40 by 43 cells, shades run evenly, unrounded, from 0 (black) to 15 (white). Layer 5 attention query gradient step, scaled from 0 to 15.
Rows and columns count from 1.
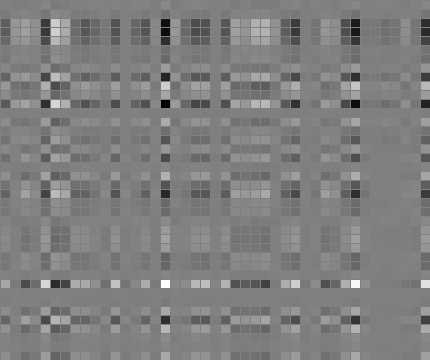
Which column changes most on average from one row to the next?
17
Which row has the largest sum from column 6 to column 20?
32
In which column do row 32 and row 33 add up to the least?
6
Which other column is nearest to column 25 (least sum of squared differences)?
33
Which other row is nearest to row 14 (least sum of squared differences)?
11
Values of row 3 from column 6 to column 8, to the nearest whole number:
12 10 6
